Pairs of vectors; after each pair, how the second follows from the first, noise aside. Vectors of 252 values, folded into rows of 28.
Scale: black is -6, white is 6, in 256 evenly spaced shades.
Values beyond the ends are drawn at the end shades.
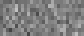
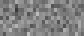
sign-scrambled.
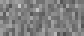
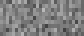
reversed, negated.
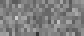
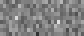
sign-scrambled.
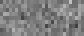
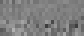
partly zeroed.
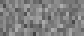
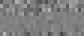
wrapped around, negated, partly zeroed.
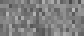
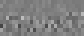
wrapped around, negated, partly zeroed.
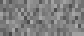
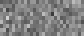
reversed, negated.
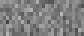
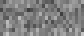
sign-scrambled.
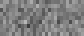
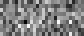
negated, scaled up.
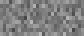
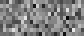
negated, scaled up.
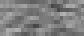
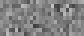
sign-scrambled.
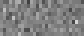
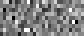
negated, scaled up.
